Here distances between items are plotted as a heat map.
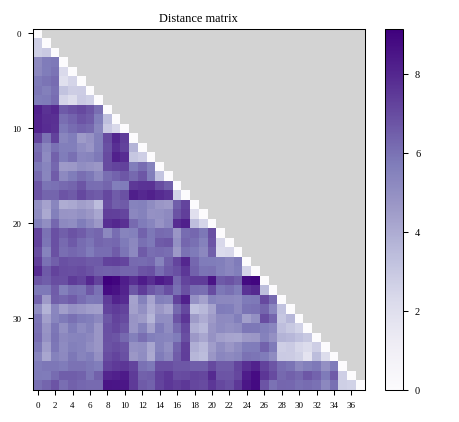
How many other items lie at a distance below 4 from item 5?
4
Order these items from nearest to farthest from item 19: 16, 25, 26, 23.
23, 25, 16, 26
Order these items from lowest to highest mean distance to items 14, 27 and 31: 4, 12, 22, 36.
4, 22, 12, 36
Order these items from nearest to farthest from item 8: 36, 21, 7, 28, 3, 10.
10, 21, 7, 3, 28, 36
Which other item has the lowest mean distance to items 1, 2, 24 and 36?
0
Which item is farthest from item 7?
26
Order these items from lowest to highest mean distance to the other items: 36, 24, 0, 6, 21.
6, 21, 0, 24, 36
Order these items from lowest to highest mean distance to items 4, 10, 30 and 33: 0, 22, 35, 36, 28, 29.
29, 28, 22, 35, 0, 36
